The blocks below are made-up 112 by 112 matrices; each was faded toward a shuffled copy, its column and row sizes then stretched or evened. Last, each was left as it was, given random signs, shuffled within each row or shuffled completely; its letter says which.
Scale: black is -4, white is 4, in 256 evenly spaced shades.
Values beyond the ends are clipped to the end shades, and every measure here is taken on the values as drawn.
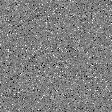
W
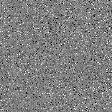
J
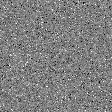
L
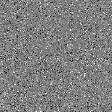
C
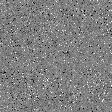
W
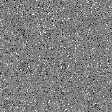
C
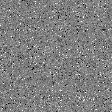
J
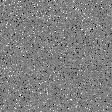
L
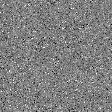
W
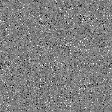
C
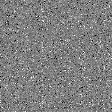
J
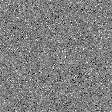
W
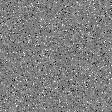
L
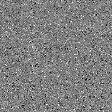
C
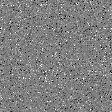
J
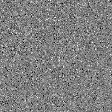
C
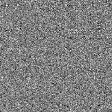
C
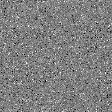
J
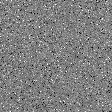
L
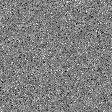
L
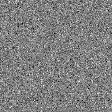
J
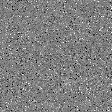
J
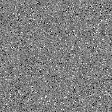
J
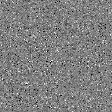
C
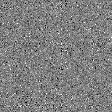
C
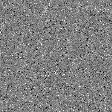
W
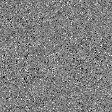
J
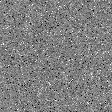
L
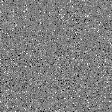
C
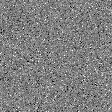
L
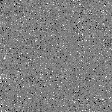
J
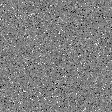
L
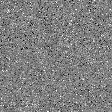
W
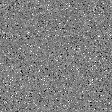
W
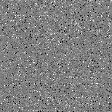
J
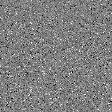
J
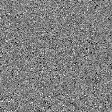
C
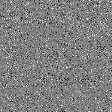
C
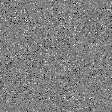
J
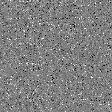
C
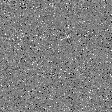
W
